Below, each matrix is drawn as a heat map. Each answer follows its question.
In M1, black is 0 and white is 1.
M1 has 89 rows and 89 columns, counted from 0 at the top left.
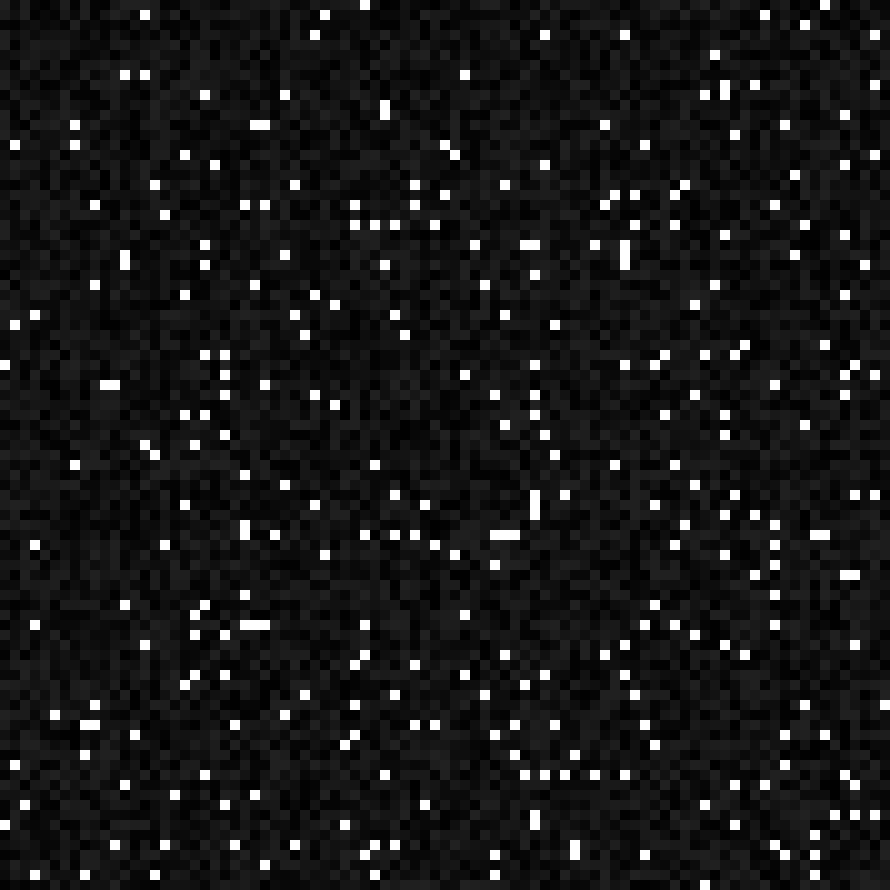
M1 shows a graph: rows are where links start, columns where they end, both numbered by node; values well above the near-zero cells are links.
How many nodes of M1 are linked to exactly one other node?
12
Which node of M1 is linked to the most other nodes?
node 53
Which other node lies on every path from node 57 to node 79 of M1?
node 25
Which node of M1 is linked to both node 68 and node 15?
node 18
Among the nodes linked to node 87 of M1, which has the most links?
node 49
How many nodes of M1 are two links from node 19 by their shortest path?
6
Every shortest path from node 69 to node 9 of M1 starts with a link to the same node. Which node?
node 48
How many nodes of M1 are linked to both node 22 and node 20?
1
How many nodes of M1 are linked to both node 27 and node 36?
1
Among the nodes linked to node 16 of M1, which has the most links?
node 84
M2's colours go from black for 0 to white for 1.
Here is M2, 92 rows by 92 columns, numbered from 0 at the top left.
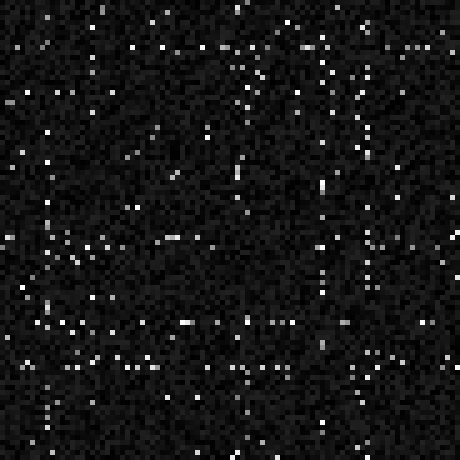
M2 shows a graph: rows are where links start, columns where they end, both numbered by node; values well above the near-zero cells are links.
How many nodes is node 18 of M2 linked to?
9
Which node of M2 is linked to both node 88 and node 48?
node 73
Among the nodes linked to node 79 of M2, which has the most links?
node 47
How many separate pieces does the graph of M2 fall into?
6
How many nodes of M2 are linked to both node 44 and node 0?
0
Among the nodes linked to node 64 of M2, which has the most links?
node 49
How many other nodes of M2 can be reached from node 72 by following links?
9
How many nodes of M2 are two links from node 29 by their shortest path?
4
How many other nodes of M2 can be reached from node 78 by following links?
5
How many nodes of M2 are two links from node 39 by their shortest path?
8
